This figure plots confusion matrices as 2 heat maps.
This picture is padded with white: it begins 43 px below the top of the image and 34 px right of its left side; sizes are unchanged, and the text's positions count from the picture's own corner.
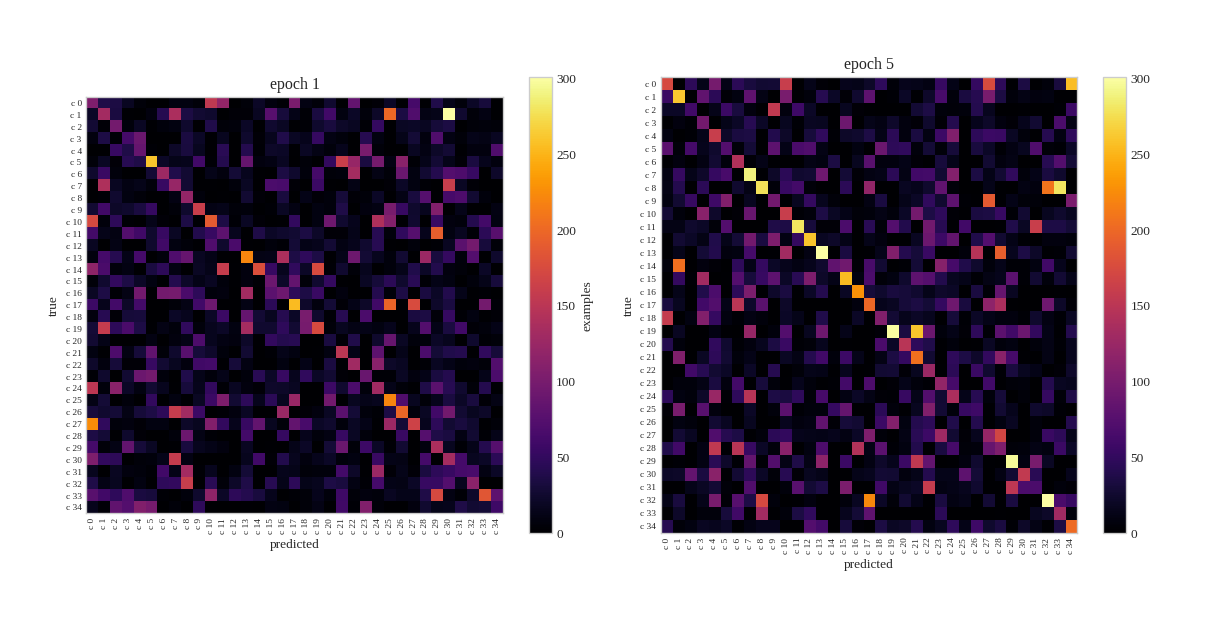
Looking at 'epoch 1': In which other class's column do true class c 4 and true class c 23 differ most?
c 5
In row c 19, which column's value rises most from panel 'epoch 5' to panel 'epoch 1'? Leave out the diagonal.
c 1
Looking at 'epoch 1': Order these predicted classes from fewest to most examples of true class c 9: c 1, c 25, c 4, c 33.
c 33, c 4, c 1, c 25
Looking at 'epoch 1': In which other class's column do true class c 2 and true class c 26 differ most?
c 7
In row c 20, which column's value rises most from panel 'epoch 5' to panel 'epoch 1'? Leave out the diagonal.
c 25
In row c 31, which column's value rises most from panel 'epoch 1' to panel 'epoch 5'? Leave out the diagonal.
c 22
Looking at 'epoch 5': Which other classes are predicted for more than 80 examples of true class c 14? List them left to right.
c 1, c 15, c 23
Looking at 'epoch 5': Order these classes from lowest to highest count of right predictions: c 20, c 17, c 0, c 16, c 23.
c 23, c 20, c 0, c 17, c 16
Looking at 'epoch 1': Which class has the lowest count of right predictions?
c 20
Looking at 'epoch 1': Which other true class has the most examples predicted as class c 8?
c 32
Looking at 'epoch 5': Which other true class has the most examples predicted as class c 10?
c 0
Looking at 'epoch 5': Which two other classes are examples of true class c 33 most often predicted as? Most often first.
c 8, c 17
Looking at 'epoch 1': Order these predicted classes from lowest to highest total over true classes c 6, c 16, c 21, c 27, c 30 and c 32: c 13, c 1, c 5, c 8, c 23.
c 23, c 5, c 1, c 13, c 8
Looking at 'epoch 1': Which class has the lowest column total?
c 12
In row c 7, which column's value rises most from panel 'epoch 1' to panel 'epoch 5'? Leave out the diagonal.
c 24
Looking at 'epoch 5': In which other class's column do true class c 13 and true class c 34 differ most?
c 28
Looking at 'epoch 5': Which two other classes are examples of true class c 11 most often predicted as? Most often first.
c 31, c 22
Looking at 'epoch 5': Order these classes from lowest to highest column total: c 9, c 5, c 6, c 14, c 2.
c 14, c 2, c 5, c 9, c 6
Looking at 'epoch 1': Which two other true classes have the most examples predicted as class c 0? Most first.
c 27, c 10
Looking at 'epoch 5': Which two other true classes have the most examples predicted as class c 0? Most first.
c 18, c 5
